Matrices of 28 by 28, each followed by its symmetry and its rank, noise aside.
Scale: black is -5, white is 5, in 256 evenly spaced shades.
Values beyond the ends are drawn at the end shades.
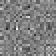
symmetric, rank four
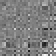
symmetric, rank two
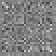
symmetric, rank four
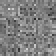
no symmetry, rank four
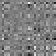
no symmetry, rank two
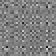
symmetric, rank two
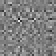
no symmetry, rank four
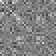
symmetric, rank four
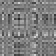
symmetric, rank two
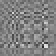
symmetric, rank two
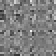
no symmetry, rank four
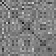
symmetric, rank four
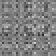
antisymmetric, rank two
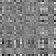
antisymmetric, rank two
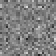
antisymmetric, rank four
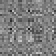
no symmetry, rank three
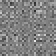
no symmetry, rank three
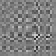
symmetric, rank two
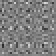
antisymmetric, rank two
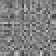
antisymmetric, rank four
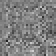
antisymmetric, rank four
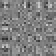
antisymmetric, rank four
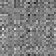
antisymmetric, rank four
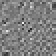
symmetric, rank four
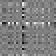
antisymmetric, rank two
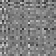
antisymmetric, rank four
